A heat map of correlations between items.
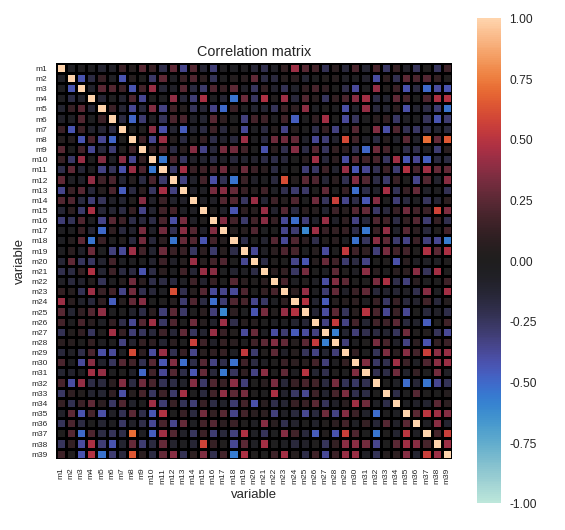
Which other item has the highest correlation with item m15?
m38
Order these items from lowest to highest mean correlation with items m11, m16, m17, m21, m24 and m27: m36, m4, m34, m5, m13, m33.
m5, m34, m4, m33, m36, m13
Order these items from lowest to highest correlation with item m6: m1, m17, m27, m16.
m1, m17, m16, m27
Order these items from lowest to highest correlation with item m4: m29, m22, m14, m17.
m14, m17, m22, m29
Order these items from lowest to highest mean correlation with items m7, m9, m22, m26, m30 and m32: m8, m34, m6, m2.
m2, m6, m8, m34
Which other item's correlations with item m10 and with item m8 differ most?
m37
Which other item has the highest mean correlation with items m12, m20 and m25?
m23
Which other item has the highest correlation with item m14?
m28
